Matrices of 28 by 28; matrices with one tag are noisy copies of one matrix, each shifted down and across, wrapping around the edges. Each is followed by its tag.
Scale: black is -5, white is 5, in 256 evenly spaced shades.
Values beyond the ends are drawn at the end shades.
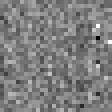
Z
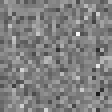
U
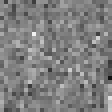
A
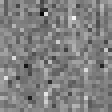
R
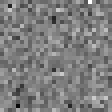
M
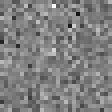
M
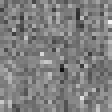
R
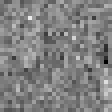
A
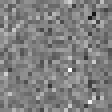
U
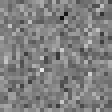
U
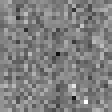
Z
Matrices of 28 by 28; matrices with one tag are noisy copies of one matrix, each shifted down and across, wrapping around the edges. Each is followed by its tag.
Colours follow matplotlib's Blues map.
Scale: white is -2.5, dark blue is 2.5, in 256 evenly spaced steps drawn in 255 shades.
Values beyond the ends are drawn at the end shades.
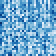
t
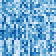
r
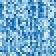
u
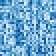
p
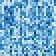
t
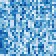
p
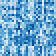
r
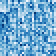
t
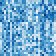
r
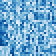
p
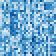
p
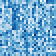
p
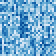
p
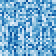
t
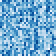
u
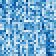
p
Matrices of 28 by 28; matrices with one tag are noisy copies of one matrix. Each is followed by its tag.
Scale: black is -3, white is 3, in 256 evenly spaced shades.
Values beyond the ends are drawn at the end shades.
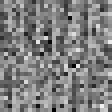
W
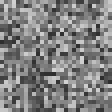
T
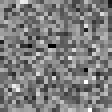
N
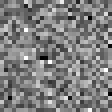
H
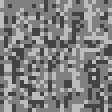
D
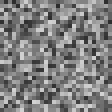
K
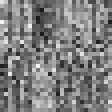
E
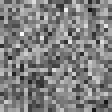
T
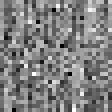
D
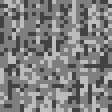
W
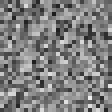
K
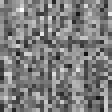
D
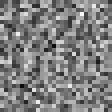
K
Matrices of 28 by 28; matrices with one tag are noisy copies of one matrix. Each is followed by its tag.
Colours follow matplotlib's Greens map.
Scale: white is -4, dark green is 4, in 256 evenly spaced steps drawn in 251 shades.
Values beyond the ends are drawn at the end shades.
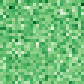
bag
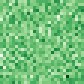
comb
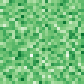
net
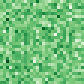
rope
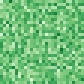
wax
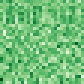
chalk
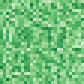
rope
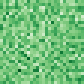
comb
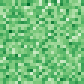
bag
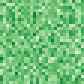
chalk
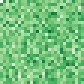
wax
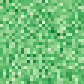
wax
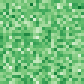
rope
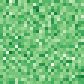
comb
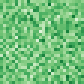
comb
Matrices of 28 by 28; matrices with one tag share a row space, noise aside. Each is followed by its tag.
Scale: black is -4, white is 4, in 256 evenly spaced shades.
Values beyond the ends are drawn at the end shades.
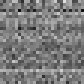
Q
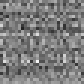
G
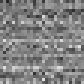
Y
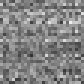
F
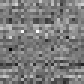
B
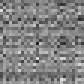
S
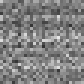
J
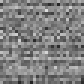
J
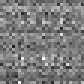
Q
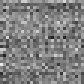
G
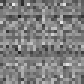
Q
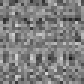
F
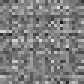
B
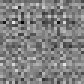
Q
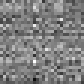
Y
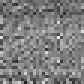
J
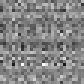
Q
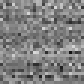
Y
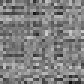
Y
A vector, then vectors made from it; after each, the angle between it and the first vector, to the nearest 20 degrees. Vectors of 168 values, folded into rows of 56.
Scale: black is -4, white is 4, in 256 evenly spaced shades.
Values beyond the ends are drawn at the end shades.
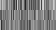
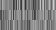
40 degrees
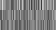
40 degrees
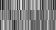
140 degrees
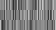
60 degrees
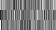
40 degrees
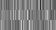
120 degrees
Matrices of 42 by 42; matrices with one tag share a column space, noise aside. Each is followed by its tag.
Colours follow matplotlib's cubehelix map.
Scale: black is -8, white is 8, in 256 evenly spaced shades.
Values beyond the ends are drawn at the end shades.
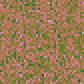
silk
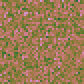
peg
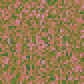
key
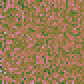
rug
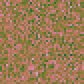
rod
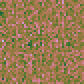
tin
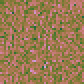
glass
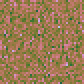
silk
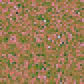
rod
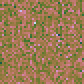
tin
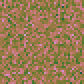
rug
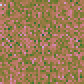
tin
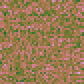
peg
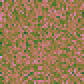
rug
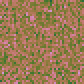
rug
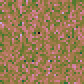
glass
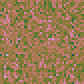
rod
